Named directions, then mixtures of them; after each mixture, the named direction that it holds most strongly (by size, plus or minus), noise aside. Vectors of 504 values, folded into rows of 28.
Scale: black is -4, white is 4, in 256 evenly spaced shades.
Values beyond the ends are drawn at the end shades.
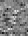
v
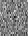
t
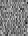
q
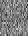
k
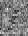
v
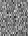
t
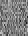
q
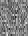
q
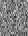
t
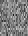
k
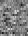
v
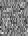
q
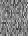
k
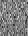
t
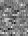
v
